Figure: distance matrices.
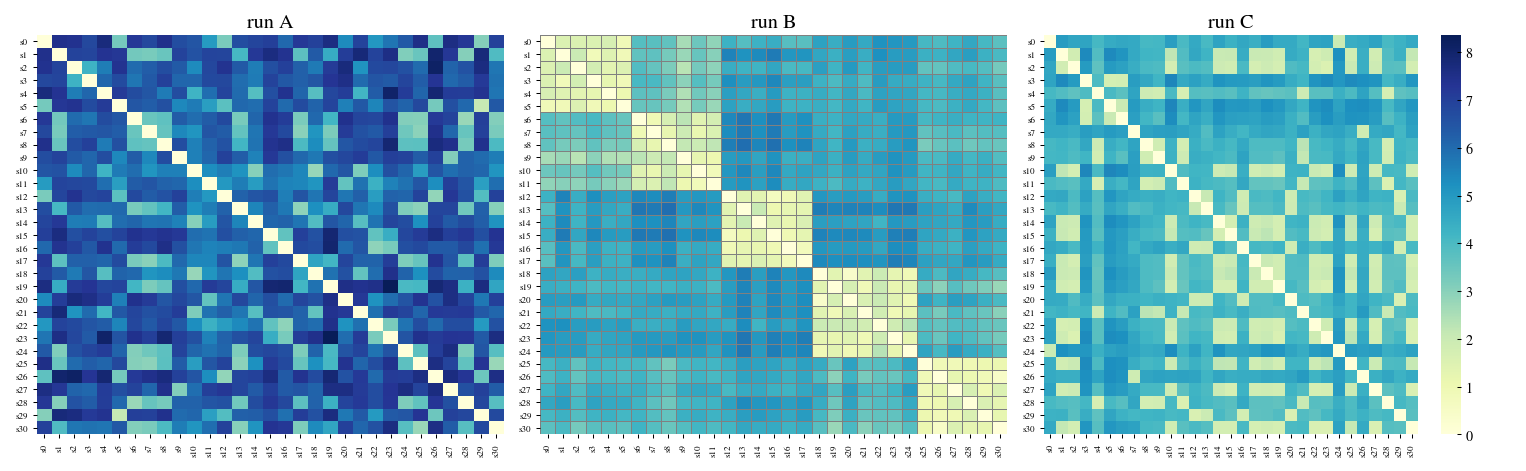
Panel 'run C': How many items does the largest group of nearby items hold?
13
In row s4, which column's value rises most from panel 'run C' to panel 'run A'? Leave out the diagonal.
s28
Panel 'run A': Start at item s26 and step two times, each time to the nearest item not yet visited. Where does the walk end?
s0
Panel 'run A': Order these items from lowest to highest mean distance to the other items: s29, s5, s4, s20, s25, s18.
s25, s18, s5, s29, s4, s20
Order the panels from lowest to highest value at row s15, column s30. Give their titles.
run C, run B, run A
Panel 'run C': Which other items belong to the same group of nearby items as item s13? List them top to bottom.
s12, s16, s20, s29
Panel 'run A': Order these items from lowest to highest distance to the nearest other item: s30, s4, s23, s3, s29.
s29, s30, s23, s4, s3
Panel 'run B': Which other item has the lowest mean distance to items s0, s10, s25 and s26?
s30
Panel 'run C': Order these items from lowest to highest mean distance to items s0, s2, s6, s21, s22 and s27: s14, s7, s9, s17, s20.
s17, s14, s9, s20, s7
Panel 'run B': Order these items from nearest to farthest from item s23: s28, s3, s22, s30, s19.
s19, s22, s30, s28, s3
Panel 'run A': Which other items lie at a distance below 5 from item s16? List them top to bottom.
s15, s22, s23
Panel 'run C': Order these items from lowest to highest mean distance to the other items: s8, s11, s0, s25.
s25, s11, s8, s0
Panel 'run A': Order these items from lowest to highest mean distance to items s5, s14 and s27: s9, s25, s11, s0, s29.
s9, s29, s11, s0, s25
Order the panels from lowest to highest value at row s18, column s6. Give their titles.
run B, run C, run A
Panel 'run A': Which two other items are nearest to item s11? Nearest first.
s20, s22
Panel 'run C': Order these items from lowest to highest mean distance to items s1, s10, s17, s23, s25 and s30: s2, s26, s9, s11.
s2, s11, s9, s26
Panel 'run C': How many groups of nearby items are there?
6
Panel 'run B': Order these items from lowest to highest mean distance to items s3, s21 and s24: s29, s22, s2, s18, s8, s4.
s18, s22, s4, s2, s29, s8
